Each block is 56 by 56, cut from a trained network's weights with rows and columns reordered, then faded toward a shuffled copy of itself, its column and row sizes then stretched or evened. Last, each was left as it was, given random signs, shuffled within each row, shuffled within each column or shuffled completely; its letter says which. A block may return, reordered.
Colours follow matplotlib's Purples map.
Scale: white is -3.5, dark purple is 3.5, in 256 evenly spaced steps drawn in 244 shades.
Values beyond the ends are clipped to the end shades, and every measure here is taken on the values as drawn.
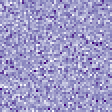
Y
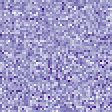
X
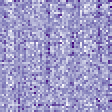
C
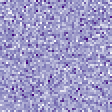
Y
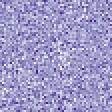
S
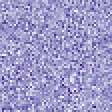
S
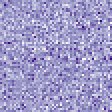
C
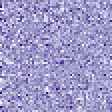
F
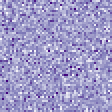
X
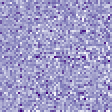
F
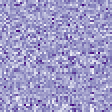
C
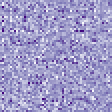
F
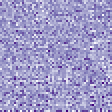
C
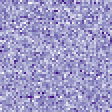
X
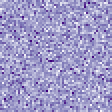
Y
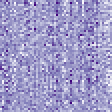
C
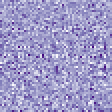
C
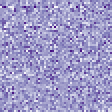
F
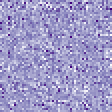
F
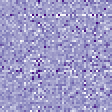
F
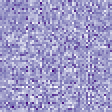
C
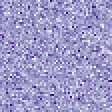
Y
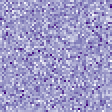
Y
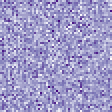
S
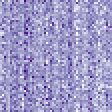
C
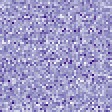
X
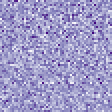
X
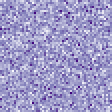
Y
